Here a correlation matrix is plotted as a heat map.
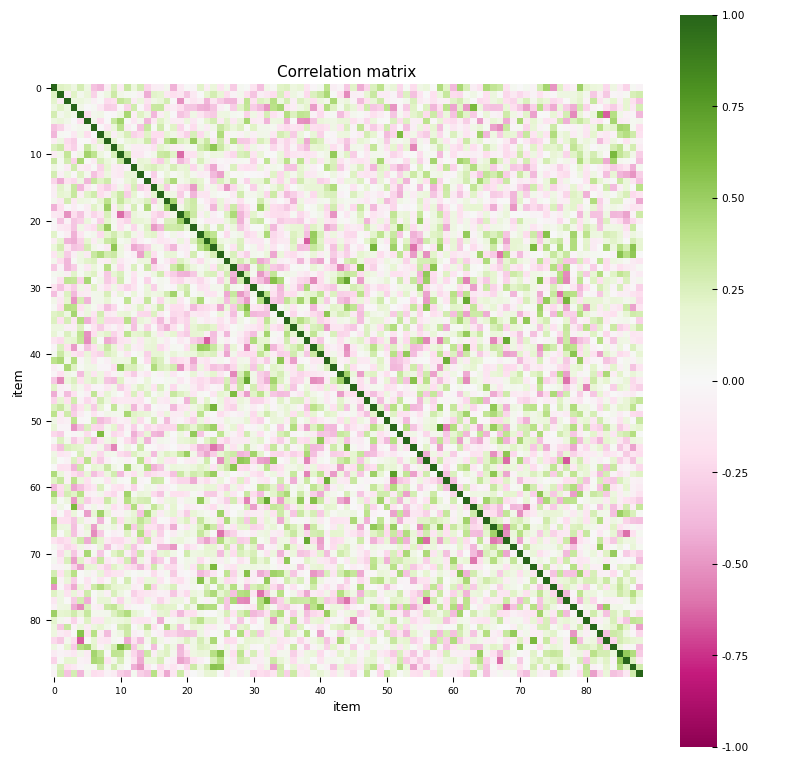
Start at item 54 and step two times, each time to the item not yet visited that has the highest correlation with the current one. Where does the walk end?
29
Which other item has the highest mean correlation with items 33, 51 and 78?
58
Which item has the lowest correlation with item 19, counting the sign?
10
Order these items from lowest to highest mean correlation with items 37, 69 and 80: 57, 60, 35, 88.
60, 88, 57, 35
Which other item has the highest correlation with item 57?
27
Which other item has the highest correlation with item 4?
82
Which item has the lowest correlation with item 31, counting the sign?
76
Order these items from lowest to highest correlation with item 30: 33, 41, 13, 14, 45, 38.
41, 33, 13, 14, 45, 38
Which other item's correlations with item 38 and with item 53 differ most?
68
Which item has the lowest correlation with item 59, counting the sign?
51
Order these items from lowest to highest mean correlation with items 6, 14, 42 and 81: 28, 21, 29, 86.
21, 29, 28, 86
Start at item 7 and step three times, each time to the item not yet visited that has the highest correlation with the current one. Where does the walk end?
8
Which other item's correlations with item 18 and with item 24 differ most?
48
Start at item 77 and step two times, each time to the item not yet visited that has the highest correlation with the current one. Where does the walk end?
62
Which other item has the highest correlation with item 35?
71
